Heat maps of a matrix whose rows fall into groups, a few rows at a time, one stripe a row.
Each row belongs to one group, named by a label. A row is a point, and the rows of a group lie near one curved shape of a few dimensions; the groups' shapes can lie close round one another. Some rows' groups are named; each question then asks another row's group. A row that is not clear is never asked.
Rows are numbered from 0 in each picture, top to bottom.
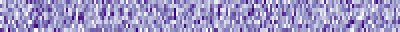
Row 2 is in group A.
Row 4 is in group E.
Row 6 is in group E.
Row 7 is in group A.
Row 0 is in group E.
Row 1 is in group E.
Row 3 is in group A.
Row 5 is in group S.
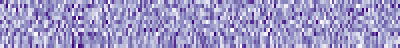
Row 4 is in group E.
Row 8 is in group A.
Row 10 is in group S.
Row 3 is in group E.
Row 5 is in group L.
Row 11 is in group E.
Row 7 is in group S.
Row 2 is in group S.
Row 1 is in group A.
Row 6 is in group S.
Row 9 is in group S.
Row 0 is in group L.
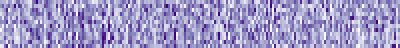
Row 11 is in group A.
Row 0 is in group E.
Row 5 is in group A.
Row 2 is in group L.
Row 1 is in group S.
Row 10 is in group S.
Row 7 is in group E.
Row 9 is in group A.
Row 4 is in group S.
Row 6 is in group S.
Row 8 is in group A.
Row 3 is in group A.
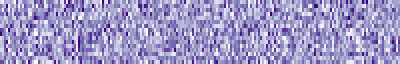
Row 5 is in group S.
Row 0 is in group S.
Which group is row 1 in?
E
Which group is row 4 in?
E
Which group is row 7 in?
A
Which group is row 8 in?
A
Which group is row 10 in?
A
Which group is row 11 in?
E
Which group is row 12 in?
A
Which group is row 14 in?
S
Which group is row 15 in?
A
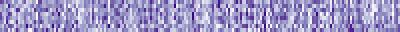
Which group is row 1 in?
A
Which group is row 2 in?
S
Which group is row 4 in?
L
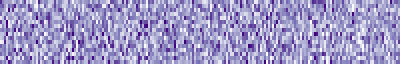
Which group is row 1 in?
A
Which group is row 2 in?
S
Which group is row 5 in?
E
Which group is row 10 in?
E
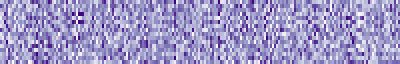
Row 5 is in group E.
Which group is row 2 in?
L
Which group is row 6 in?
E
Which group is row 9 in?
E
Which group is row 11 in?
A
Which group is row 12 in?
S
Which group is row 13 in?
E
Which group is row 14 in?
A
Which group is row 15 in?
S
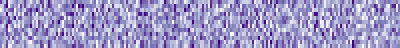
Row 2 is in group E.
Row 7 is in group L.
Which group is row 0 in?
E
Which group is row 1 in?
A
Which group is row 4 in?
S
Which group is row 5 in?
L
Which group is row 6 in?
E
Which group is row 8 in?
S
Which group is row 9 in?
S
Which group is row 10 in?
E
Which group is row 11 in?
E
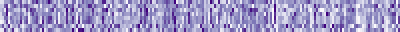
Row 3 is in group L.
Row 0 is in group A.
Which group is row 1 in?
A
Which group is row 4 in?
A
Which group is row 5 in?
A
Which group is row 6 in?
S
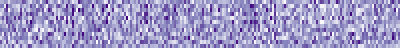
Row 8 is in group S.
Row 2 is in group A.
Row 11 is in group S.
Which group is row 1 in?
L
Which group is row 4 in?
S
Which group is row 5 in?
L
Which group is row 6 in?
S
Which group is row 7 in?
A
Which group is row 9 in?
L
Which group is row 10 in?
E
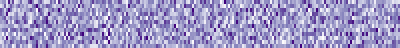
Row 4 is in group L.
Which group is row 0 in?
S
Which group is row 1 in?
E
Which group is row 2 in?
L
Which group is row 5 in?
S
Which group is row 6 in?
A
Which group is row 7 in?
A
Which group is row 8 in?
S
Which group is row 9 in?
L
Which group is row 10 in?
L
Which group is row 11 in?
E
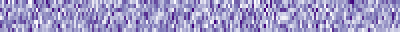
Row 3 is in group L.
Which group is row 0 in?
S
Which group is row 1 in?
E
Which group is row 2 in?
L
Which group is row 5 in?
A
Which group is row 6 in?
L
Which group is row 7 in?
S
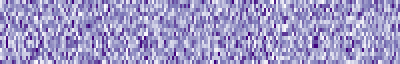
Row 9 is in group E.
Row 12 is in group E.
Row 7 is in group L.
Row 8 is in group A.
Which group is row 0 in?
L
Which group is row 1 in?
L
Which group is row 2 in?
L
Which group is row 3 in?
E
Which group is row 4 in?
A
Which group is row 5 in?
S
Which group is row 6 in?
A
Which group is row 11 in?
E
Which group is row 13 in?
A
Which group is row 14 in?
L
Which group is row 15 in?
A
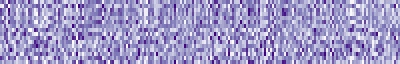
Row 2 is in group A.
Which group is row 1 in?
A
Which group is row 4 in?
S
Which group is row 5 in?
A
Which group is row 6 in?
S
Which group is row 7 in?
S
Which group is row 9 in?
A
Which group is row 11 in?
E
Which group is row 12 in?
L
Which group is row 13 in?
S
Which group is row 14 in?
A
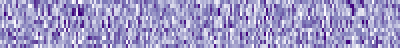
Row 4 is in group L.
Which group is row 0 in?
E
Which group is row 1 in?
S
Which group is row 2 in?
E
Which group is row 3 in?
E
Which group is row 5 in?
S
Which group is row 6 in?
S
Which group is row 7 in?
S
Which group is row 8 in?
L
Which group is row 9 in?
A
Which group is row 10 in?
E
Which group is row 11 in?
A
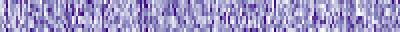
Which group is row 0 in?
A
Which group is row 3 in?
E
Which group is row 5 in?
S
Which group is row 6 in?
S
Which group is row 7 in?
L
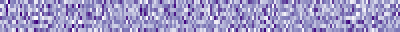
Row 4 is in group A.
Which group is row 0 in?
A
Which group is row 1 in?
A
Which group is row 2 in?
E
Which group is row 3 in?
A
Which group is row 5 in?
E
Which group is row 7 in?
S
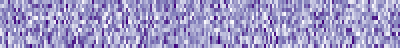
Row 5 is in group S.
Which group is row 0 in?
S
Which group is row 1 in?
A
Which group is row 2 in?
S
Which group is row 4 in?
A
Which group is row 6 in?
L
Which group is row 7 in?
E
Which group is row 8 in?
A
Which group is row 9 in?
E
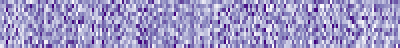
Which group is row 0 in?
L
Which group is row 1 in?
L
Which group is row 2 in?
E
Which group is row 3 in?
A
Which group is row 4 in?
S
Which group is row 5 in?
E
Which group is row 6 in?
S
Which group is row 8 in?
E
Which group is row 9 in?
S
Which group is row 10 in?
E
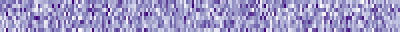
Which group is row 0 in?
S
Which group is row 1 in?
L
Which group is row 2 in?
A
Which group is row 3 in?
L
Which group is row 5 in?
S
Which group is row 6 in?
S
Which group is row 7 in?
E
